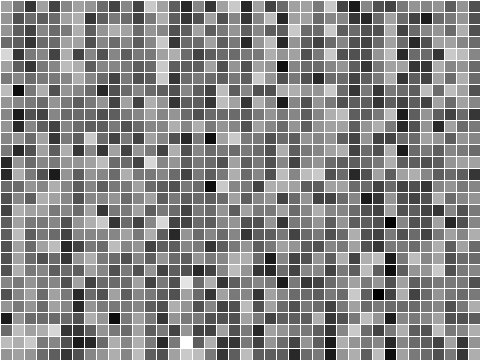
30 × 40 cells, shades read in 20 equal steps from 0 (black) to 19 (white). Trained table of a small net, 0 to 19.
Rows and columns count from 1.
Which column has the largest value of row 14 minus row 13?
9
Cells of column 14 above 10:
9
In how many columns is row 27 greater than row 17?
17
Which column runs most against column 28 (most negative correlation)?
2
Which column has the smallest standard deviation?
11
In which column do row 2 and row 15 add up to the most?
26
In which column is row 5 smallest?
34
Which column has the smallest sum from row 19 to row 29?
33
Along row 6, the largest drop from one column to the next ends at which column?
24
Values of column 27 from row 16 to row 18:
7 5 13
